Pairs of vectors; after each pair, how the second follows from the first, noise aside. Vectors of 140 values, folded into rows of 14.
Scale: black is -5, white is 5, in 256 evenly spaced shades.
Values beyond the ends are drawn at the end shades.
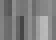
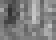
reversed, negated.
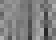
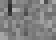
reversed, partly zeroed.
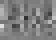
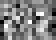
reversed, negated, scaled up.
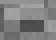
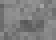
shrunk.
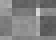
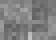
wrapped around, shrunk.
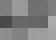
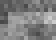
reversed, negated.
